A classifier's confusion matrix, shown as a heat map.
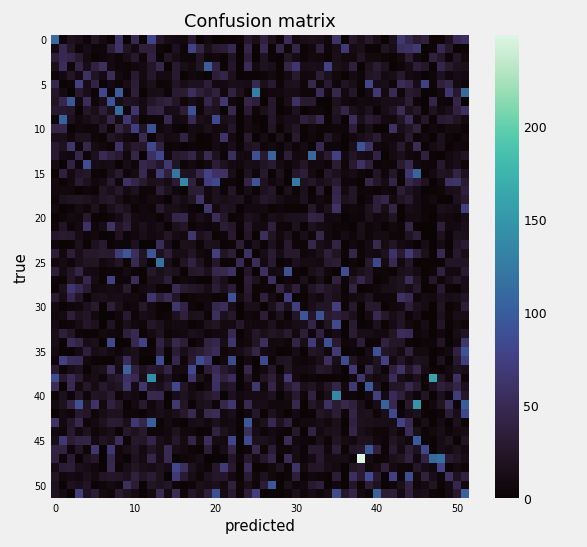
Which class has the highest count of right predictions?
16
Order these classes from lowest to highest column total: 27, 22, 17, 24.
27, 17, 24, 22
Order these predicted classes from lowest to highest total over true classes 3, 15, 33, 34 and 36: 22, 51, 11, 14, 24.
14, 24, 11, 51, 22
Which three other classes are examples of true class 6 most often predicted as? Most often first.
25, 51, 8
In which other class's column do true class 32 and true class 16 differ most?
30
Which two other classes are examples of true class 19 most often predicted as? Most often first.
51, 35
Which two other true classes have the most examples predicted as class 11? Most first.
34, 39
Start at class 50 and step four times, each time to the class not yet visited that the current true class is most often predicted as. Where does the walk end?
1
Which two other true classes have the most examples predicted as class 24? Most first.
43, 45
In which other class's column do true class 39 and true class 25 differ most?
13
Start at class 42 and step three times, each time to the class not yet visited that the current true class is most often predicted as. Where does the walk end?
35
